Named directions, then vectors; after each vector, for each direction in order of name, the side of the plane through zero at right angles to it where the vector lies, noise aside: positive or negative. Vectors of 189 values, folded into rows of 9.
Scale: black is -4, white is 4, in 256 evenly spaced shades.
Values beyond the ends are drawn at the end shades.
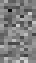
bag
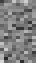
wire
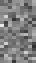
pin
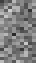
negative, positive, positive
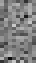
negative, negative, negative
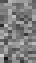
negative, negative, positive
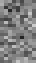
positive, negative, negative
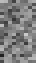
positive, positive, negative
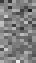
positive, positive, positive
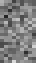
positive, negative, negative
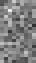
negative, positive, positive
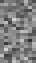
positive, negative, positive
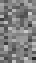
positive, negative, positive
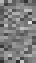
negative, negative, negative
